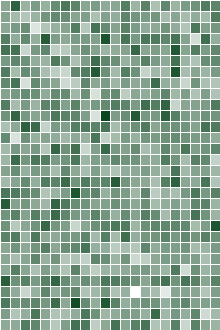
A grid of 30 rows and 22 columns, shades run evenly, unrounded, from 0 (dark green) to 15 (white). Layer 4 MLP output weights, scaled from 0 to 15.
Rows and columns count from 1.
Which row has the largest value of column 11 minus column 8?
18
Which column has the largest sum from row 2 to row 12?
19
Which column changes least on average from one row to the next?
13
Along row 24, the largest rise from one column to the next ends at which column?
14
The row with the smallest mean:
26
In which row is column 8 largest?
21
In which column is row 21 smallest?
22
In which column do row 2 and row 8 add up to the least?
16
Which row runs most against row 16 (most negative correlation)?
10
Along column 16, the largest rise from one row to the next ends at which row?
30
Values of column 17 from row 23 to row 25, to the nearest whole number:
7 7 9
